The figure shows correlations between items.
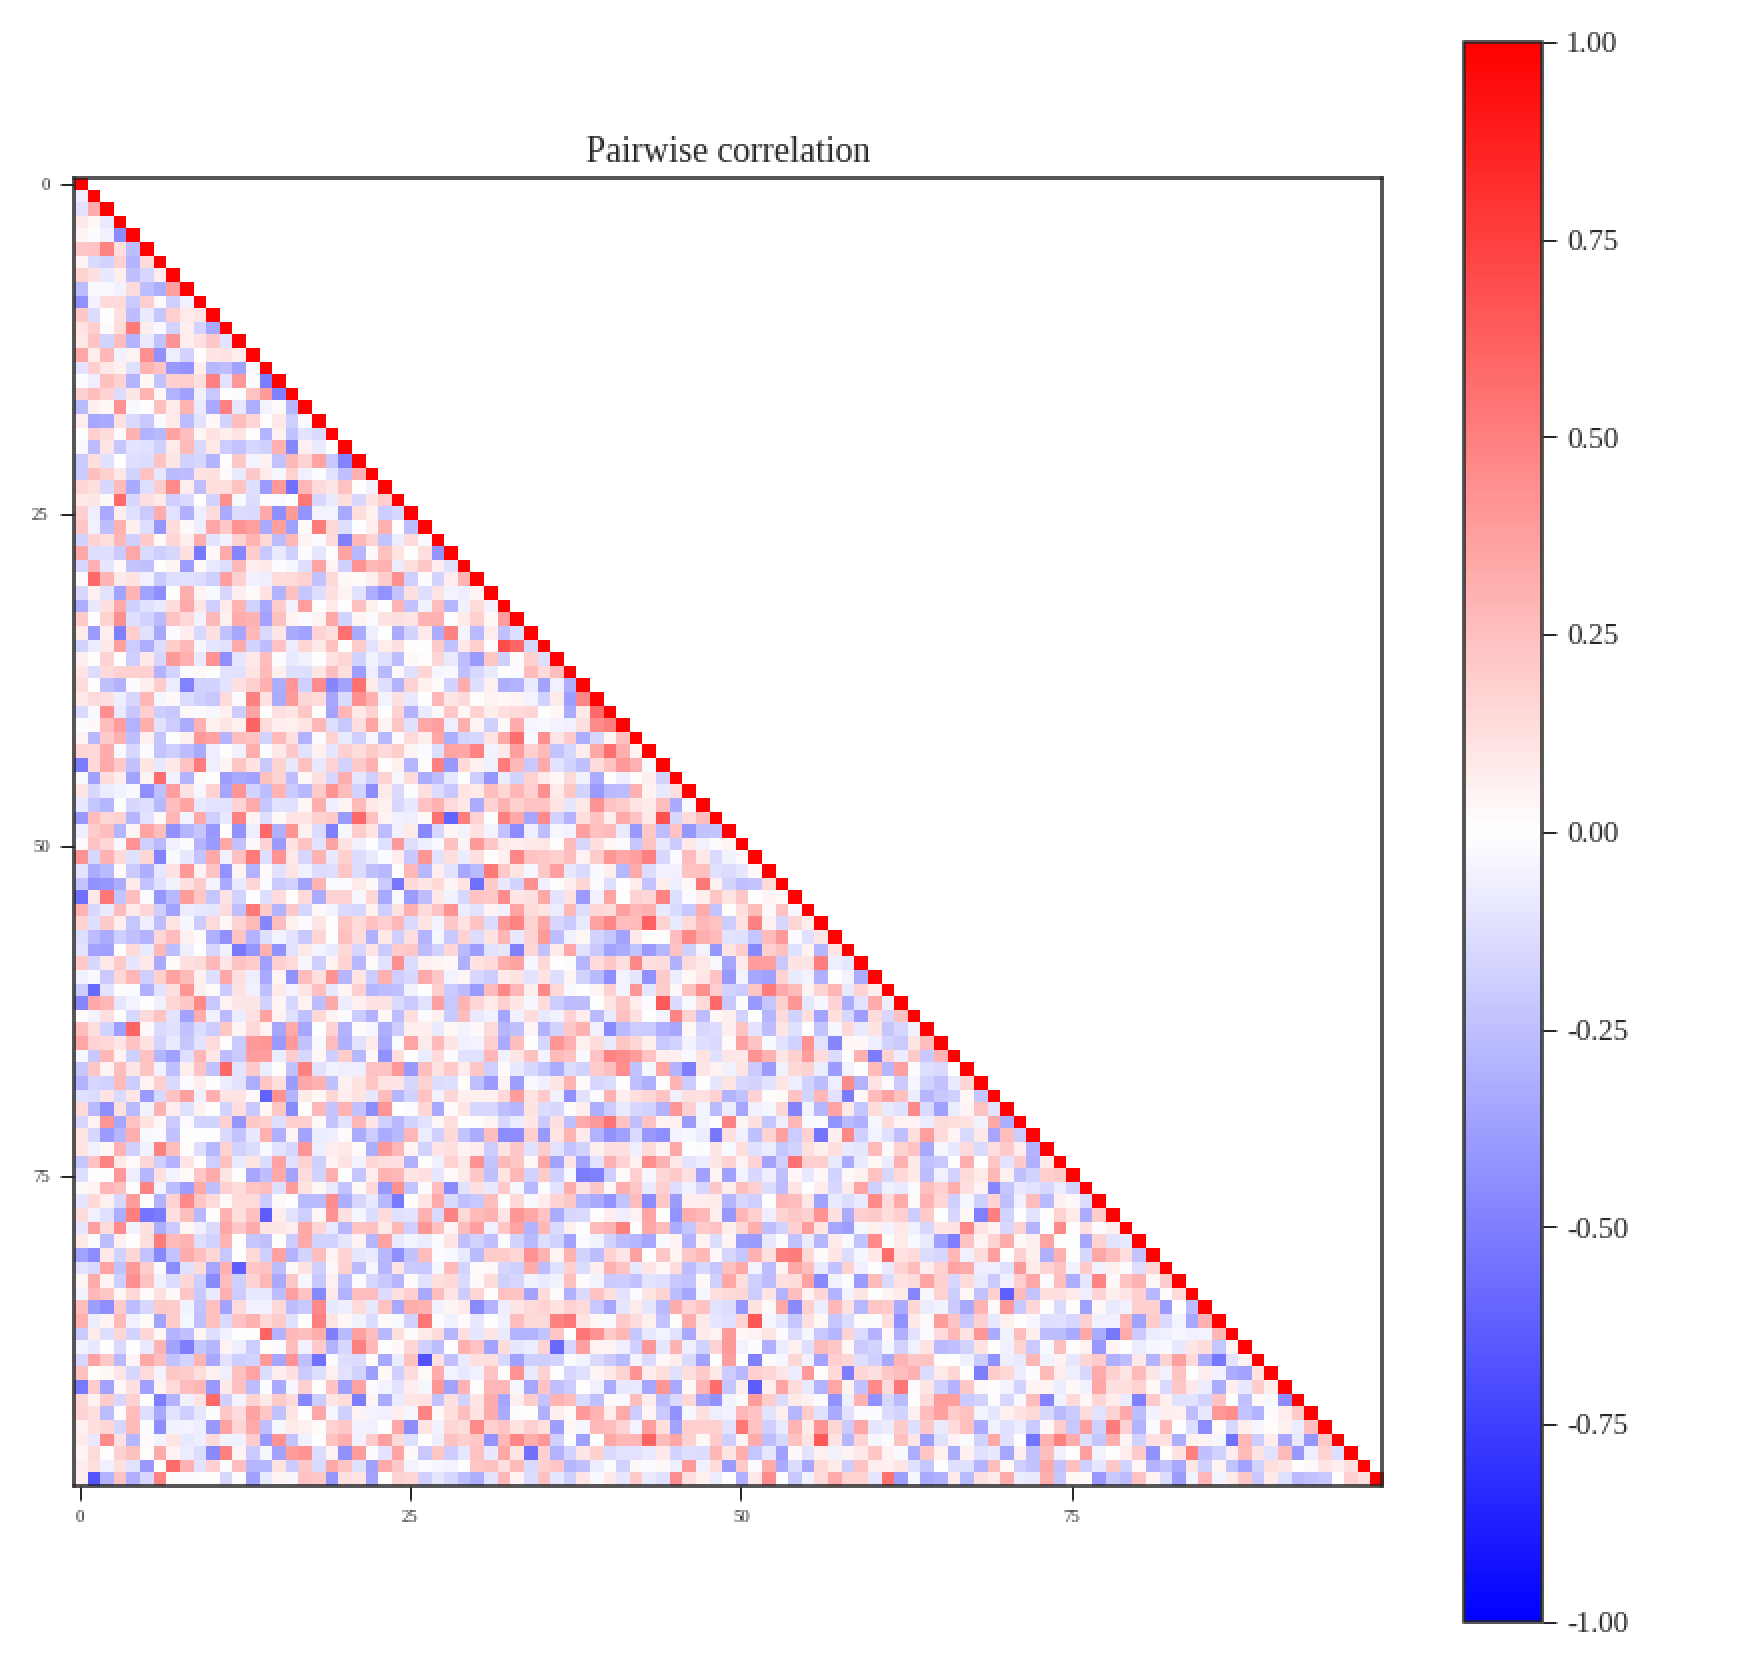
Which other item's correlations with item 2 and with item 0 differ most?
54
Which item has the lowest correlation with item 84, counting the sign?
70
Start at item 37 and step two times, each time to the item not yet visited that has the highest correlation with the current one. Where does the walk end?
51
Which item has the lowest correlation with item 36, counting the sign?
88
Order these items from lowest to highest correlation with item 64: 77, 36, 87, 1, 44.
44, 36, 87, 1, 77
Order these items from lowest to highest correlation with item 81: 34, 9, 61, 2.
2, 9, 34, 61
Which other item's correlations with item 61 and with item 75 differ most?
47
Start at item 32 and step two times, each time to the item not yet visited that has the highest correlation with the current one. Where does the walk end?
33
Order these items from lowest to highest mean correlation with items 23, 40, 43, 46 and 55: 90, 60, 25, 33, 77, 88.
77, 60, 25, 88, 90, 33
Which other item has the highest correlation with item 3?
24
